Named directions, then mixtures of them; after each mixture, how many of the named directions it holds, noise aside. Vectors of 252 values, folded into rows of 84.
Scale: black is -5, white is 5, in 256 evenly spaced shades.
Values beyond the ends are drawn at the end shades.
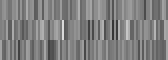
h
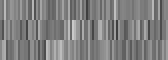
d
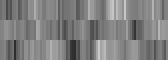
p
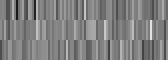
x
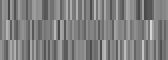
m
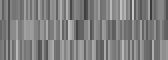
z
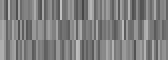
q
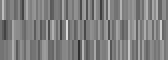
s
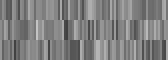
three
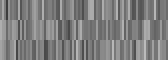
one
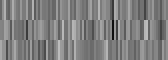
four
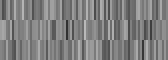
three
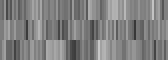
two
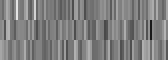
one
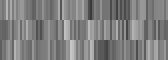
three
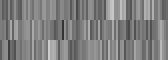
four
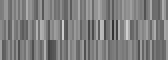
one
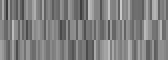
three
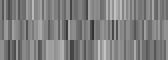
four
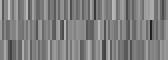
three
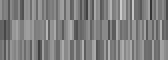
two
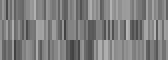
four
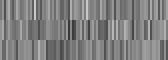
three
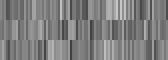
four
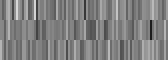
one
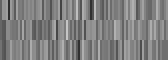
three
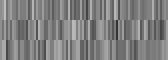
two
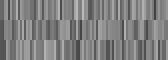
one
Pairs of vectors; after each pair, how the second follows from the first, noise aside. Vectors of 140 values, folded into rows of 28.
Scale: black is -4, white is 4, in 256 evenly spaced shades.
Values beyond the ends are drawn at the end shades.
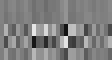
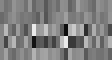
copied.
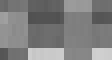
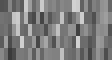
shuffled.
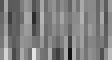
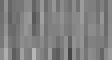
shrunk.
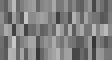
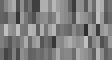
reversed.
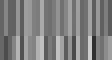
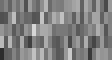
shuffled.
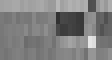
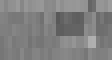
shrunk.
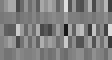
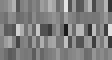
copied.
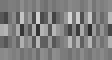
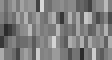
shuffled.
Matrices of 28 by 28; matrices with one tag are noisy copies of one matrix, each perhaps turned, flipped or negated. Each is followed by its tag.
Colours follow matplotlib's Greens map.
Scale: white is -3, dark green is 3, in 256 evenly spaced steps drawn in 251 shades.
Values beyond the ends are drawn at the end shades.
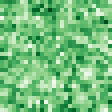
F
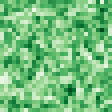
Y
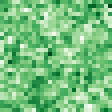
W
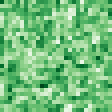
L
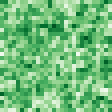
F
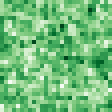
F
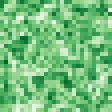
Y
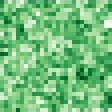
W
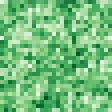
F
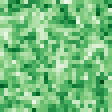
Y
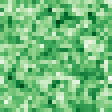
Y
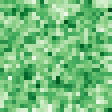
F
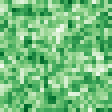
L
